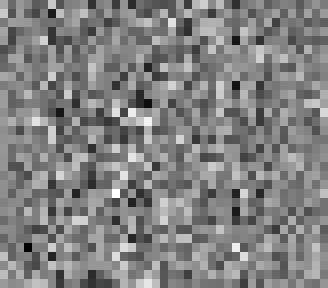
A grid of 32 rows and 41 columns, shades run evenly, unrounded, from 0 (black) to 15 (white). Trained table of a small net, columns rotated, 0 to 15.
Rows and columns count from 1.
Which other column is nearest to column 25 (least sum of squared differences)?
1
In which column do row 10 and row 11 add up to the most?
28
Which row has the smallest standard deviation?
7
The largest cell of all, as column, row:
15, 22
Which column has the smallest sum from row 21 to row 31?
18
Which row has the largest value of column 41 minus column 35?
13
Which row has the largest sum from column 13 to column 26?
30
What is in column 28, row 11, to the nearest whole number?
12
